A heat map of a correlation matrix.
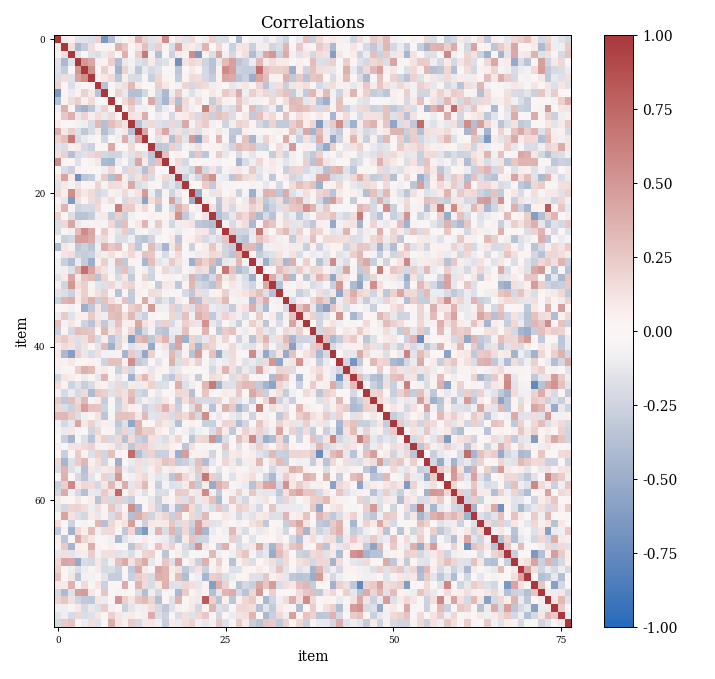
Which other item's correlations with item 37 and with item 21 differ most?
64
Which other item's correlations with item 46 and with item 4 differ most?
5
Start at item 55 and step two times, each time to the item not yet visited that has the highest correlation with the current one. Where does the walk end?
30
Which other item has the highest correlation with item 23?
45
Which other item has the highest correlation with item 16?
0
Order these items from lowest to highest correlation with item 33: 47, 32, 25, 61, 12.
32, 47, 61, 12, 25
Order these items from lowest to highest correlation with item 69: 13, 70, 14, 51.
14, 13, 51, 70
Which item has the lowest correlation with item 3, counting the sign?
18
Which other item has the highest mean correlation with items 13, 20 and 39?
2
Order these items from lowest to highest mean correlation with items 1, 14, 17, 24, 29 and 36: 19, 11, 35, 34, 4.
4, 34, 19, 11, 35
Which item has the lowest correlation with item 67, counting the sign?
71
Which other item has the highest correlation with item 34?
58
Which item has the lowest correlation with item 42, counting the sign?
44
